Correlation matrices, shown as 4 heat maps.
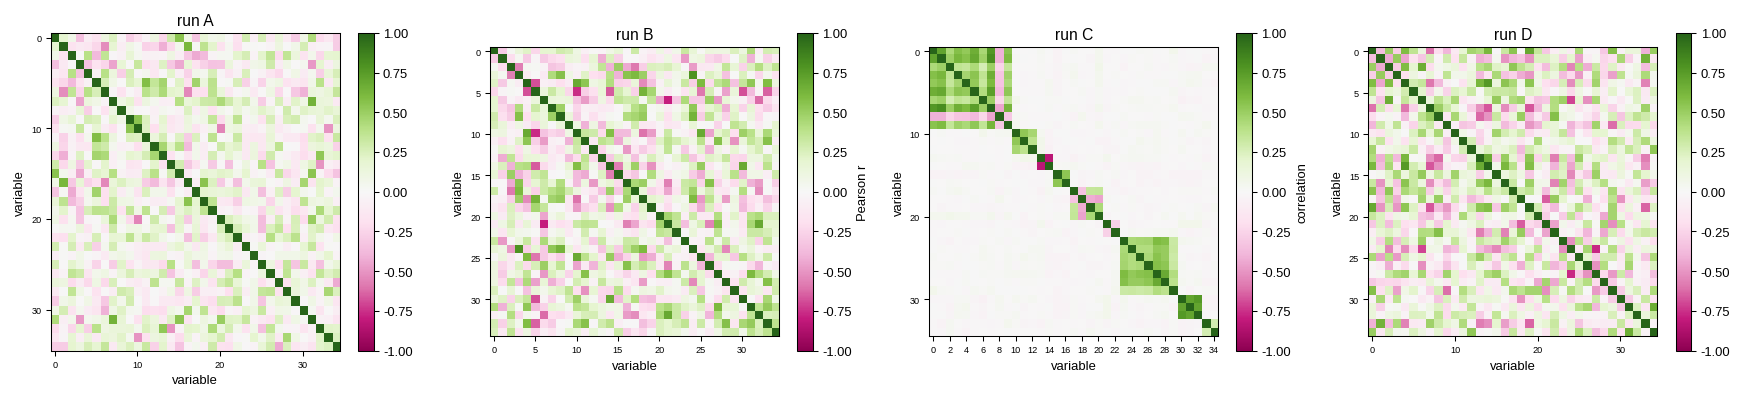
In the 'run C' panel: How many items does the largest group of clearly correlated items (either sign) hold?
10
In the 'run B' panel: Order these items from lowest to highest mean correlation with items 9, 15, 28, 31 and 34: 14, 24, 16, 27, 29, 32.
16, 24, 14, 27, 32, 29
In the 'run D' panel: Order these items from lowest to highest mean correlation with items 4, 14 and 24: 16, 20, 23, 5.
23, 5, 20, 16
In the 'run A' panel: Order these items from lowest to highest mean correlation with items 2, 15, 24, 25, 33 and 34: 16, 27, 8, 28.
27, 16, 8, 28
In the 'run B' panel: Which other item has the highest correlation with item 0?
31
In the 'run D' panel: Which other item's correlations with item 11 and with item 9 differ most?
29
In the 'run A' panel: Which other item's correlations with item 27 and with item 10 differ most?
20
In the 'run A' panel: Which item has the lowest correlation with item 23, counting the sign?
5
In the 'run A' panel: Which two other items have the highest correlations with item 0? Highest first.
15, 31
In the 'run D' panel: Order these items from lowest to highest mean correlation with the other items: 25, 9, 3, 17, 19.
9, 3, 19, 25, 17
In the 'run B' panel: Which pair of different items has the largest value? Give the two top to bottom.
3, 24
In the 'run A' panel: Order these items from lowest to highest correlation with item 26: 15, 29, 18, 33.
18, 15, 29, 33
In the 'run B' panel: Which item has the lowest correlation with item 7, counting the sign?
28
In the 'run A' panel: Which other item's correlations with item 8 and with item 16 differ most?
1
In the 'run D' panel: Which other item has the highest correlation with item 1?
33
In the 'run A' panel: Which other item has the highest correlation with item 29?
22
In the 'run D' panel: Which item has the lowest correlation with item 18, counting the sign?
21
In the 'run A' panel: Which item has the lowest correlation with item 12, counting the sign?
16
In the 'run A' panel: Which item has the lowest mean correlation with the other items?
3
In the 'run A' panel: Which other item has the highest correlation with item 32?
13
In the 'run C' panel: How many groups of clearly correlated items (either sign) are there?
9
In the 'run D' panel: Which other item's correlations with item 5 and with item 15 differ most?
19
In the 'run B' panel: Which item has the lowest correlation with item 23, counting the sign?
1
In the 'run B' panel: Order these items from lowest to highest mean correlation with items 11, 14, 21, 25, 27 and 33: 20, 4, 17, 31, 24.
17, 24, 20, 31, 4
